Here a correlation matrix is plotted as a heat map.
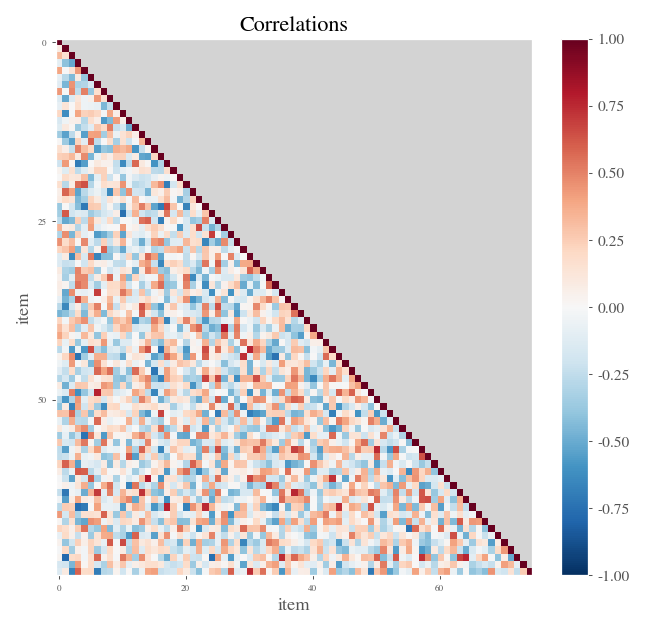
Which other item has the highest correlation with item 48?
56
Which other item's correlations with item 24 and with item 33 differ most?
10
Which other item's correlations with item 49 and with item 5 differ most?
30
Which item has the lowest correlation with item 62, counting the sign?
11
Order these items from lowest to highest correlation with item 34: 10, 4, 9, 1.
1, 9, 10, 4
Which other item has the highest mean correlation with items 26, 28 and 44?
40
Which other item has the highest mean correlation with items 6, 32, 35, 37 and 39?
72
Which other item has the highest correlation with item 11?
58
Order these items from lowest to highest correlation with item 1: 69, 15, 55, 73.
73, 55, 15, 69
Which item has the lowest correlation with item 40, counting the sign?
47
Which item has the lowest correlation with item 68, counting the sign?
55
